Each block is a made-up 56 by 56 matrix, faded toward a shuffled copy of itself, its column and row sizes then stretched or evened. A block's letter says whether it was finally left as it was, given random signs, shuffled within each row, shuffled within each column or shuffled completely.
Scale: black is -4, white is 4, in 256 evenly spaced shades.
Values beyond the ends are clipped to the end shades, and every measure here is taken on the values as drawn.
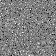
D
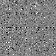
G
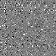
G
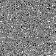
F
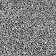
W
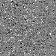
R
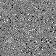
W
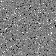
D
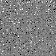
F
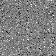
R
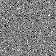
W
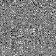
G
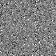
R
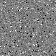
W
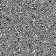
R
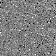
R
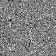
F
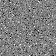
D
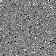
D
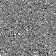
W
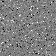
D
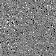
R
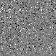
F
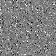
R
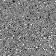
W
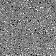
W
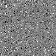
F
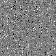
R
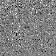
F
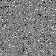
D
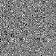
G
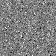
D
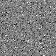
F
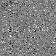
G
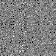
G
